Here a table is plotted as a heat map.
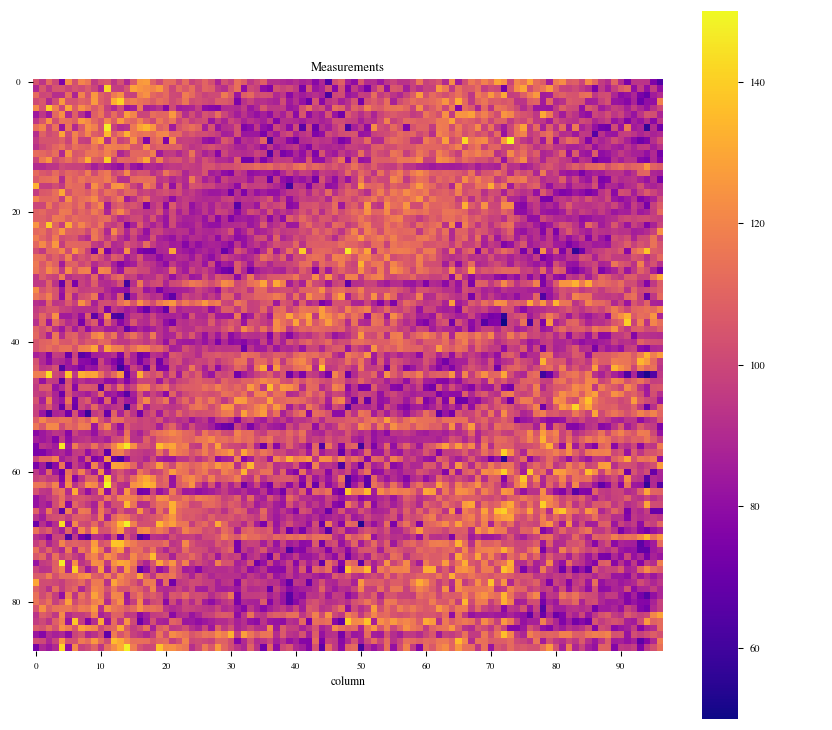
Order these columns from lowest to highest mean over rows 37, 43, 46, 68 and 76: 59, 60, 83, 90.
59, 60, 83, 90
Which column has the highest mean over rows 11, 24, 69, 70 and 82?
9
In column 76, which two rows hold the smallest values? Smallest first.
37, 82
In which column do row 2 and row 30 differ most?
45
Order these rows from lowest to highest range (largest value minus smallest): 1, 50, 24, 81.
24, 81, 1, 50
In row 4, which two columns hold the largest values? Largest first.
2, 5
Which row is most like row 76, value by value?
6
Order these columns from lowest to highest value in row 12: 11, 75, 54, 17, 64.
54, 64, 75, 17, 11
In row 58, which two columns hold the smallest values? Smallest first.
72, 13
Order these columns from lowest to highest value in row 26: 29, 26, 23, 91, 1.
29, 91, 23, 26, 1
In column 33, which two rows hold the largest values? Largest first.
59, 47
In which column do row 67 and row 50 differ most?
14
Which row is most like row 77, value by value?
16
